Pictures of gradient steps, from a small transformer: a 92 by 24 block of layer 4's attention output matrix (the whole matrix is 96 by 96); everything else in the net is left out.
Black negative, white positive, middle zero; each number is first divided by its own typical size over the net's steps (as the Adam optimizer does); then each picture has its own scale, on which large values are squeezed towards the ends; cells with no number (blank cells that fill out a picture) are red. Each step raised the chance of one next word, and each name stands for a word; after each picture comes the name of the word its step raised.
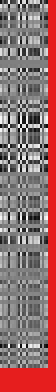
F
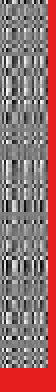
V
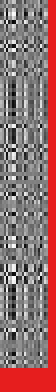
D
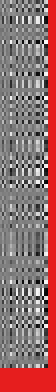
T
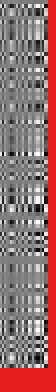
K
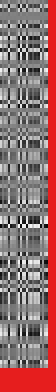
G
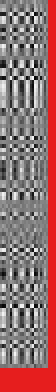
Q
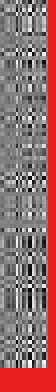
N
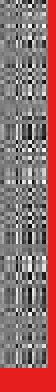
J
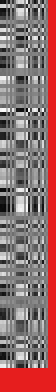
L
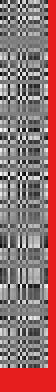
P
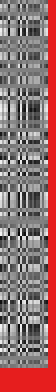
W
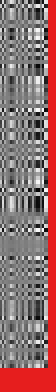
L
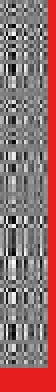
G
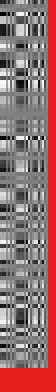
Q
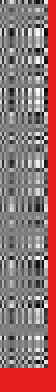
V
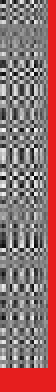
P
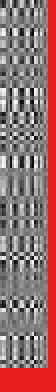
V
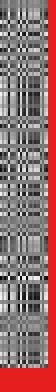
D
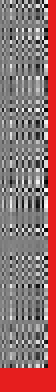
L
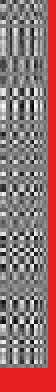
W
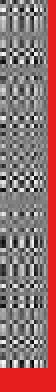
N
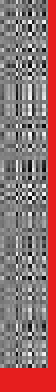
D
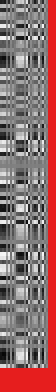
J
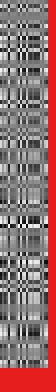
G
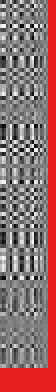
J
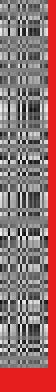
W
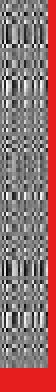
Q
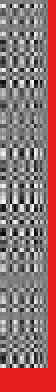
K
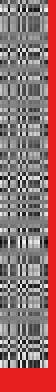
N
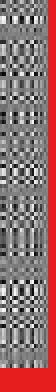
T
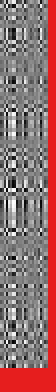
L
